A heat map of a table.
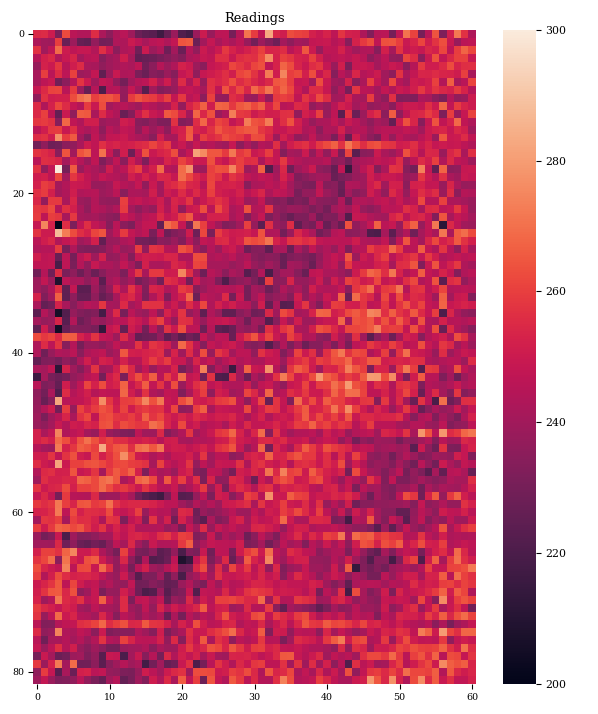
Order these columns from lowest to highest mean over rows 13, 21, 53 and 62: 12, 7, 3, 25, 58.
7, 58, 25, 12, 3
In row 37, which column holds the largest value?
47
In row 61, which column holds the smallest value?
43
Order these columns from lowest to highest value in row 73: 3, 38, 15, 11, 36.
11, 15, 38, 36, 3
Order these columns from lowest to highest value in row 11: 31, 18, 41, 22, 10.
18, 10, 41, 22, 31
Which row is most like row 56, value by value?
8
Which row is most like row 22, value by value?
72
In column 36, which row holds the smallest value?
24
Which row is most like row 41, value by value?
14
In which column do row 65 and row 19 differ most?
20
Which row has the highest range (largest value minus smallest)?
17
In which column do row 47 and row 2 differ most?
3
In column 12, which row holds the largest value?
53
